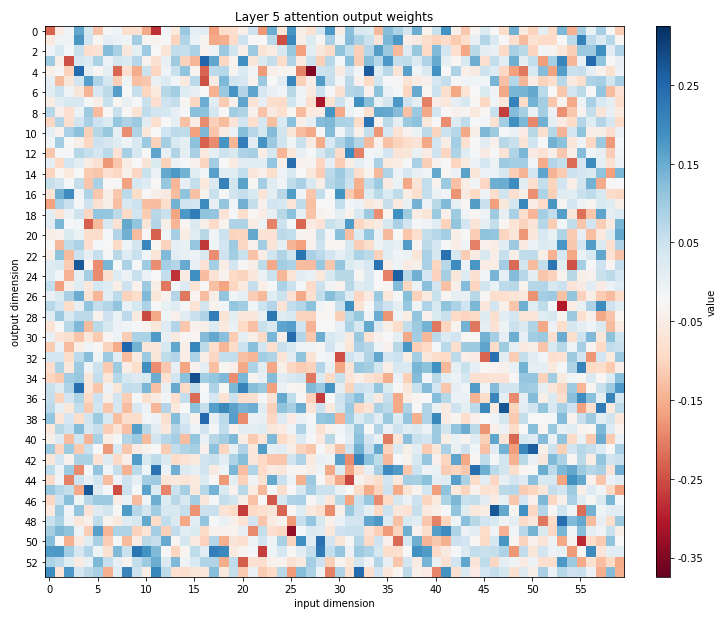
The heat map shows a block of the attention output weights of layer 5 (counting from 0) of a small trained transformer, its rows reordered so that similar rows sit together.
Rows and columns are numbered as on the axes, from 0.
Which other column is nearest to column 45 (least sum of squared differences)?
21
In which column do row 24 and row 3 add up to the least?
2
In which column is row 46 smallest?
23
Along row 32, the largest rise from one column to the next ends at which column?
46
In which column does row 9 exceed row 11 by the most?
33
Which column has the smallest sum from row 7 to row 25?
54
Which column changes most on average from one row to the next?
53
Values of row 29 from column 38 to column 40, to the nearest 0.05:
0.1 0.15 -0.2
